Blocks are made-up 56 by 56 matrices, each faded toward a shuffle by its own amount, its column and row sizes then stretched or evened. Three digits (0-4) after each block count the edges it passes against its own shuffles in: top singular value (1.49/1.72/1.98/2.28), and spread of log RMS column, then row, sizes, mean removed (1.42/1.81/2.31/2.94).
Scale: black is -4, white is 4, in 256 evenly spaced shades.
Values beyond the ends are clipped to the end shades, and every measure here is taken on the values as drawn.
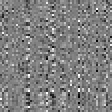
4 4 0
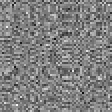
4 1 0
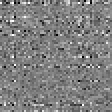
3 2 4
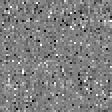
1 0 0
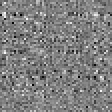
2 1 3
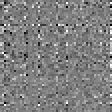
4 3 3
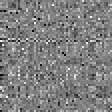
4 1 1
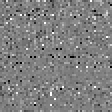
1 0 3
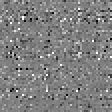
1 0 3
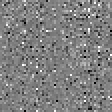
1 2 0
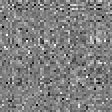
4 0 2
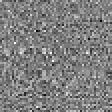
3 0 2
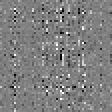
2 4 2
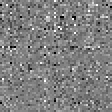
0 2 2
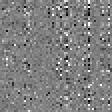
4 3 1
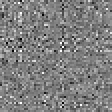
3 2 2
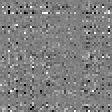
2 3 3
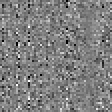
2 3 0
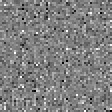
0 1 2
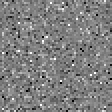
0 0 0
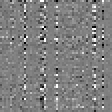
4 4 2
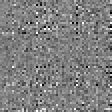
2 3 3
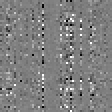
3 4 1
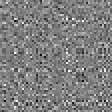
4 2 2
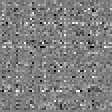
0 2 4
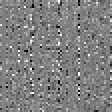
2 4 0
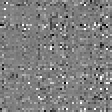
0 3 3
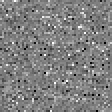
0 0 2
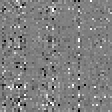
3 3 2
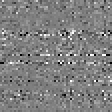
2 1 4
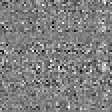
0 1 4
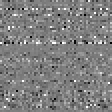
2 0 4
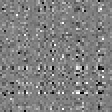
4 3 2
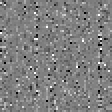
0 3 0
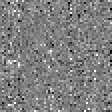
0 2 1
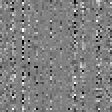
1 4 1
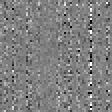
2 4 0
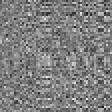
4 3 1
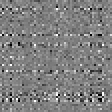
4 2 4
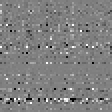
2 2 4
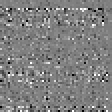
1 2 4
